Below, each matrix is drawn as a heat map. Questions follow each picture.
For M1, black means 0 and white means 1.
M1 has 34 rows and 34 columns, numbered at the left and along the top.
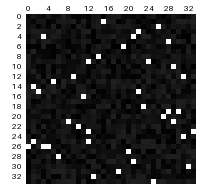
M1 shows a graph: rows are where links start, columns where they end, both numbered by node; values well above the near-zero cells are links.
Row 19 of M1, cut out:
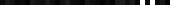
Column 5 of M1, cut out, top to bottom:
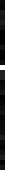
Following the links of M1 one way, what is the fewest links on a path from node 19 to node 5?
4
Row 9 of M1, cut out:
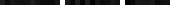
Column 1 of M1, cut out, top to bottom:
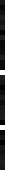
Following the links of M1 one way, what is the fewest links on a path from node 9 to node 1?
7
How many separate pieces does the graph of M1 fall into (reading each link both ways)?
6
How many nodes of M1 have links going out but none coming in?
1
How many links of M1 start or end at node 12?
5
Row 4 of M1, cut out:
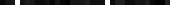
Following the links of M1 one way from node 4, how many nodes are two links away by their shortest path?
3
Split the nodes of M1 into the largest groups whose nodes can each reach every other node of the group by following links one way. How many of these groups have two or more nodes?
4
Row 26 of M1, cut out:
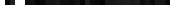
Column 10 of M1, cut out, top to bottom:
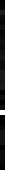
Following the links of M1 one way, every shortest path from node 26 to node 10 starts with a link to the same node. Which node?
node 3
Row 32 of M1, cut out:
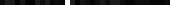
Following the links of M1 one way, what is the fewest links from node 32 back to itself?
7
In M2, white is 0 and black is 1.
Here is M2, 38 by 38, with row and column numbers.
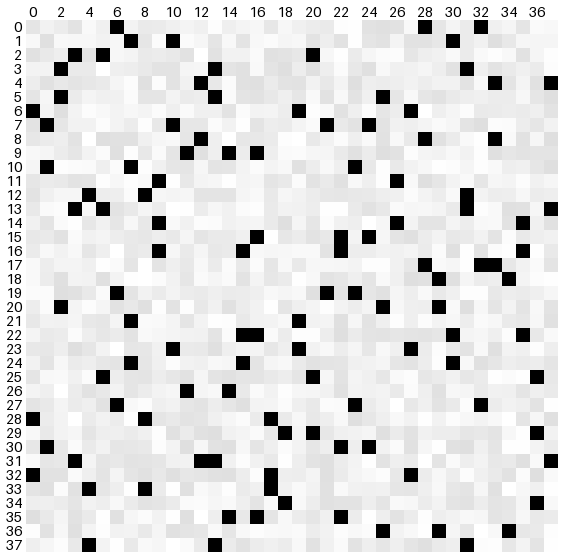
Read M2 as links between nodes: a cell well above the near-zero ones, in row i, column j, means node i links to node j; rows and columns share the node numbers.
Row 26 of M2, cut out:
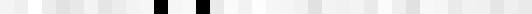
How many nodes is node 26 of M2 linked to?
2
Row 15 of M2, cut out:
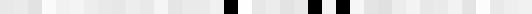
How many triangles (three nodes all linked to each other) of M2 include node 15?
1
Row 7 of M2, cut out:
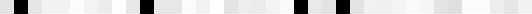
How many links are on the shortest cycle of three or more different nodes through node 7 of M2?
3
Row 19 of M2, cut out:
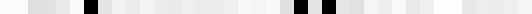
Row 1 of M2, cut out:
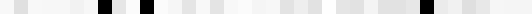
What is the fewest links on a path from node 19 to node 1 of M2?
3
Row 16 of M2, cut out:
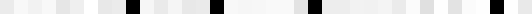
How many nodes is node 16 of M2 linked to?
4
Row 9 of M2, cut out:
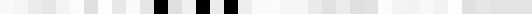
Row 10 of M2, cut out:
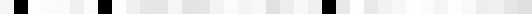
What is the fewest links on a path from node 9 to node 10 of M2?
5
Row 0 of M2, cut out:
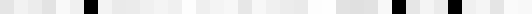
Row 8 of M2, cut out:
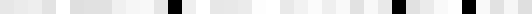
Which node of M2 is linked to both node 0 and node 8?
node 28
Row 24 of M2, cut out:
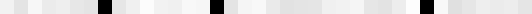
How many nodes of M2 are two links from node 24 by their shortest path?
5
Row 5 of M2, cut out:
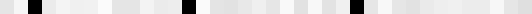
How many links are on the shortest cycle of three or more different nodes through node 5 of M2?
4
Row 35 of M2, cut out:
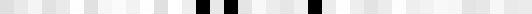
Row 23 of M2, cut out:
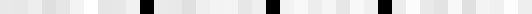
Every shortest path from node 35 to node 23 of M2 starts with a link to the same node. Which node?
node 22
